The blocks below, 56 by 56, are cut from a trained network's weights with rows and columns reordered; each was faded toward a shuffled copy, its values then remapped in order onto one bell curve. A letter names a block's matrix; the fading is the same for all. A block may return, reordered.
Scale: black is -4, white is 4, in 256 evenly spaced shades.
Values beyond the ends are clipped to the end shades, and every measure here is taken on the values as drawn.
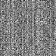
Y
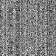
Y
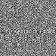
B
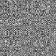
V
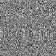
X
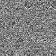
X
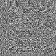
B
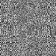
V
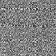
V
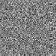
B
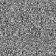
B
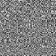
V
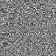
B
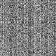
Y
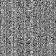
Y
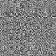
V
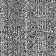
Y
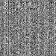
Y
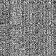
Y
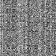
Y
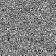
X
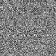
X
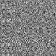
B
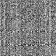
Y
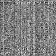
Y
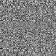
B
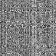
Y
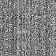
Y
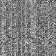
Y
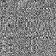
V
